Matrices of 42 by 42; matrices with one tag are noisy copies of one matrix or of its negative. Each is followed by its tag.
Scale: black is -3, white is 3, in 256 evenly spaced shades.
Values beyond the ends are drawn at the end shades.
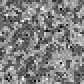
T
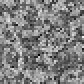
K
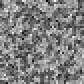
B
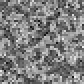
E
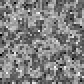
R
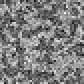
K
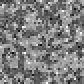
K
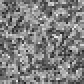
B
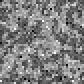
R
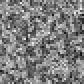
E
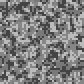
E
